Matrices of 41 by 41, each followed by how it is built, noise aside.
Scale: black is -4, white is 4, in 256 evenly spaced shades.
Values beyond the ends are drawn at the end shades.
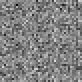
repeating rows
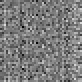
repeating rows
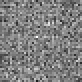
blocks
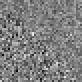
lower triangular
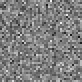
repeating rows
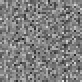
repeating rows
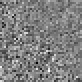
lower triangular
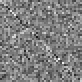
diagonal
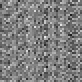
repeating rows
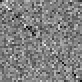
diagonal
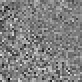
lower triangular
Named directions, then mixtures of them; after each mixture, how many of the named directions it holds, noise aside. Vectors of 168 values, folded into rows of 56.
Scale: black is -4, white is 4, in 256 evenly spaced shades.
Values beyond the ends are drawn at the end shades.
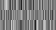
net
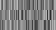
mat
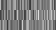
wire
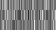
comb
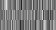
two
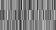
three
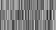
two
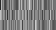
four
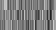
four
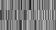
two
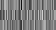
three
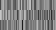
one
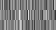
three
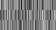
four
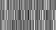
one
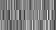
two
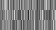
one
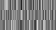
one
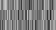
three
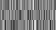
three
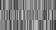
one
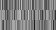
one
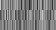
four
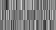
one
